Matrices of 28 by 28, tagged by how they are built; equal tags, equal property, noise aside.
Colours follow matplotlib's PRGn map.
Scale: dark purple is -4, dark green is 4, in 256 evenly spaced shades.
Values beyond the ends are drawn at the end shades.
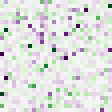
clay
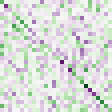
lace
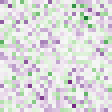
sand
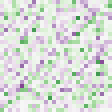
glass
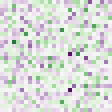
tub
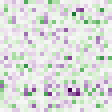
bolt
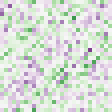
glass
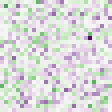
glass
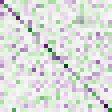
lace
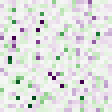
clay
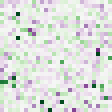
clay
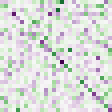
lace
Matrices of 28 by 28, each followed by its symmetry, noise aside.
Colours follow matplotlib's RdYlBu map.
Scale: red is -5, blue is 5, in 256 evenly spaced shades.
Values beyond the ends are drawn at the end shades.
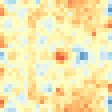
mirrored top to bottom.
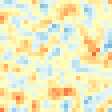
no symmetry.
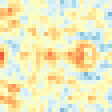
mirrored top to bottom.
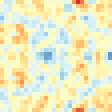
mirrored top to bottom.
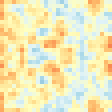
mirrored top to bottom.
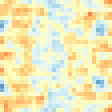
mirrored top to bottom.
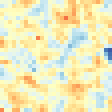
no symmetry.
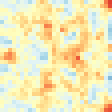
mirrored top to bottom.
